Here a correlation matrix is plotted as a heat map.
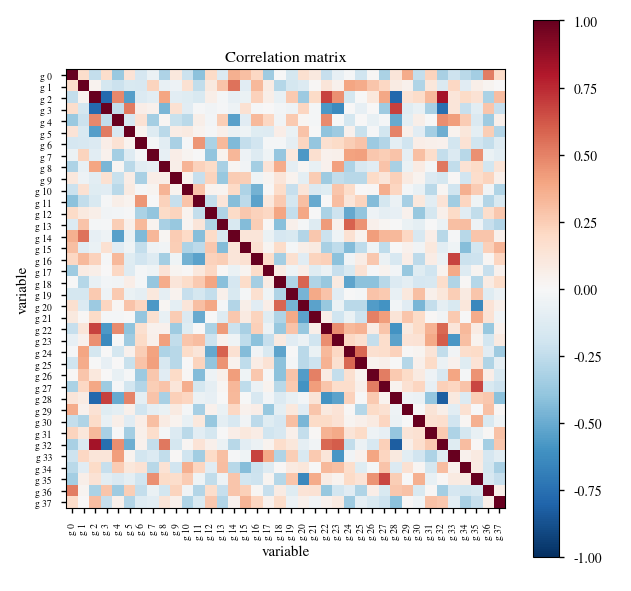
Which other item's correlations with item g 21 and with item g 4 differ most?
g 14
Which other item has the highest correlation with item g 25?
g 24
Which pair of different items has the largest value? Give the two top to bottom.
g 2, g 32
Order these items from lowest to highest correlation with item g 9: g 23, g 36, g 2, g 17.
g 23, g 2, g 17, g 36
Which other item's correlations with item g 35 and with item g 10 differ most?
g 20
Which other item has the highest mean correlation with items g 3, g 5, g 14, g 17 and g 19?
g 28
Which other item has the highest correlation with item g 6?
g 11
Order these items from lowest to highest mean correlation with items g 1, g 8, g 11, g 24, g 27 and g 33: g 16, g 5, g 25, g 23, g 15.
g 15, g 5, g 16, g 23, g 25
